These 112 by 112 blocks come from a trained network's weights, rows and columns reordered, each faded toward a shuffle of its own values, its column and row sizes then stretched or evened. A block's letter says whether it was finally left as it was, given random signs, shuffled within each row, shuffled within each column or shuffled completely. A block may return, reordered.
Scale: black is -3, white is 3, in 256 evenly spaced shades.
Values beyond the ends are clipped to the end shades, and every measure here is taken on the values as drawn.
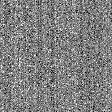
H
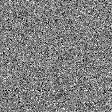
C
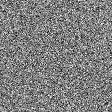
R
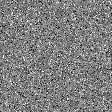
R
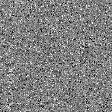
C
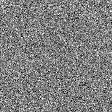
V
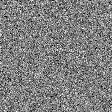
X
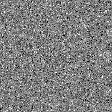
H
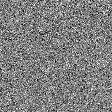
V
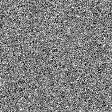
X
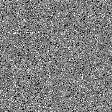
C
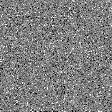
C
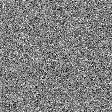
V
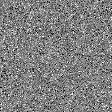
C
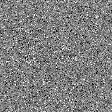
C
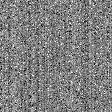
X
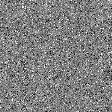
C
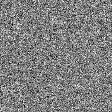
X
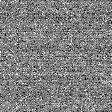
H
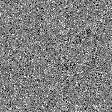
X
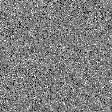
C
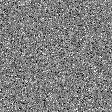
R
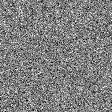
R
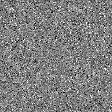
C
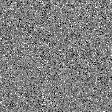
C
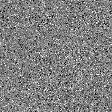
C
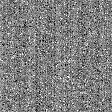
X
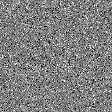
C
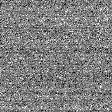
H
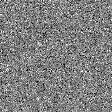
C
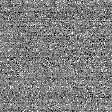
H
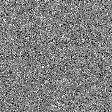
V
